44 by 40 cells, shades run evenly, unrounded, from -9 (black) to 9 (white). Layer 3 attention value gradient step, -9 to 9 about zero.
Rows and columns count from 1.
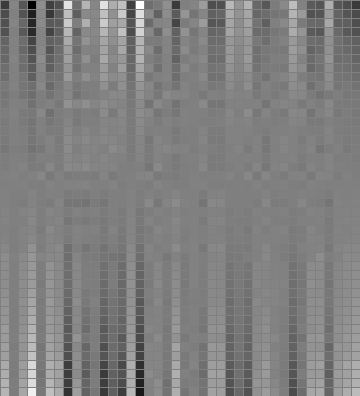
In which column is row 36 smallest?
16
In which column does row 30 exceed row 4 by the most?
4
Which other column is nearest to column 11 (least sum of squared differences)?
2
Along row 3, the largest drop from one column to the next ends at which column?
17
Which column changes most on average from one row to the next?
10
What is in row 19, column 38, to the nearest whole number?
0
